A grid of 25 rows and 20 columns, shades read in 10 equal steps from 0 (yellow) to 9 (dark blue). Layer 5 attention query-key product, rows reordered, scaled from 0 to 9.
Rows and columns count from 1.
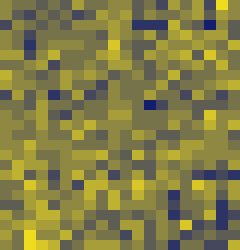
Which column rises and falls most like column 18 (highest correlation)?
13
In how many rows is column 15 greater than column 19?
8
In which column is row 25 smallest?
3
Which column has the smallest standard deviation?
11
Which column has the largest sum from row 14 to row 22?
19
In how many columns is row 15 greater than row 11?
2
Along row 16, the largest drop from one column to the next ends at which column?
12
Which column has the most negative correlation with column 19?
4
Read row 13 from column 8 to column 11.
2 4 4 4
